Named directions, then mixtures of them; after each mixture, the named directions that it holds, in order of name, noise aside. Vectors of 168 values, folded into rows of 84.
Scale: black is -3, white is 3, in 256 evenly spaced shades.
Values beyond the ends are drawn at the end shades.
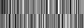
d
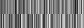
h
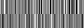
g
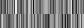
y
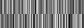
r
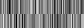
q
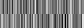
r, y.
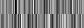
h, y.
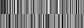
d, y.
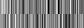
d.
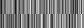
h, r.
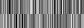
q.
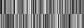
r, y.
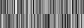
y.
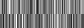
q.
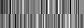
d.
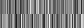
h, q.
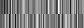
d.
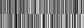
h, q.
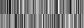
d, q.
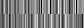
d, g.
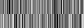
q, r.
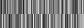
h, y.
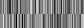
q.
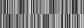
h, y.
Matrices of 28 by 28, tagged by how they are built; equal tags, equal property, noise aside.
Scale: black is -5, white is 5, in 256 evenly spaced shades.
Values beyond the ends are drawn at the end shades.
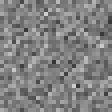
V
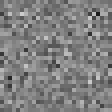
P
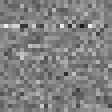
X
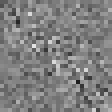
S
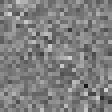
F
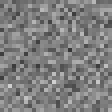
V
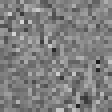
F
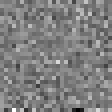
X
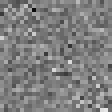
F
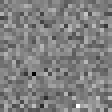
X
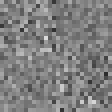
F
